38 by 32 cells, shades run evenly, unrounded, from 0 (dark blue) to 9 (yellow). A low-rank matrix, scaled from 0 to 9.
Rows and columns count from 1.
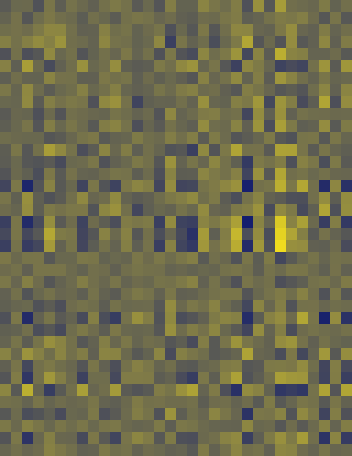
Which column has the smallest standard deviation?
7
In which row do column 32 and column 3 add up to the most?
33
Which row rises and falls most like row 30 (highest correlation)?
36
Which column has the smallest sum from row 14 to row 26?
23
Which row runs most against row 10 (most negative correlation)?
4
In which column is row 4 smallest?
16
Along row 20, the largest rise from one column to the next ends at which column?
26
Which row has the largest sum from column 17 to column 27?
20
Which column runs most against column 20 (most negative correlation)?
6
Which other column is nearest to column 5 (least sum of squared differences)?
27
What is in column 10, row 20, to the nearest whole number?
5
